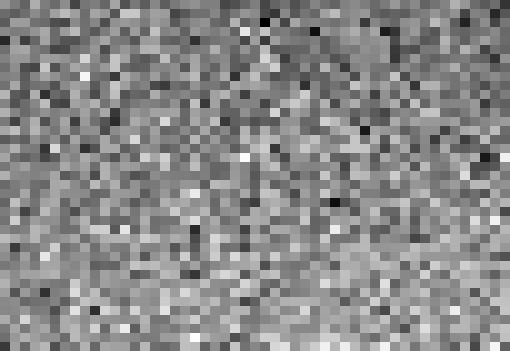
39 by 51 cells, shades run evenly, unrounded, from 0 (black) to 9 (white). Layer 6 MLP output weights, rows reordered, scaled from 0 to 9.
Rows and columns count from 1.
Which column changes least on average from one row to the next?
4
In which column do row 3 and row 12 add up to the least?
27
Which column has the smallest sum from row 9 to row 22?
49
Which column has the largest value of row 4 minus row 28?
25
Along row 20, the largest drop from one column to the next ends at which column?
48
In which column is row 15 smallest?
37
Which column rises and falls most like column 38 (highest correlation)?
50
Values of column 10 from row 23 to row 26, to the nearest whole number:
4 4 4 7
